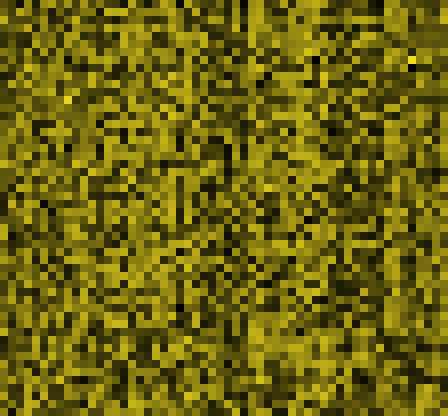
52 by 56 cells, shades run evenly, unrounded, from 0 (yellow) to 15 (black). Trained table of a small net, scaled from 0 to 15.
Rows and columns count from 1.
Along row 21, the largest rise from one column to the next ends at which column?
49
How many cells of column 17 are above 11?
6
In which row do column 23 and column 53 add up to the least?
15
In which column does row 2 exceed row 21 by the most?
48
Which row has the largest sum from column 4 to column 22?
42
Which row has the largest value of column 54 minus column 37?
44
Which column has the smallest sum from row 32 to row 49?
33
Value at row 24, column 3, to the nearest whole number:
4
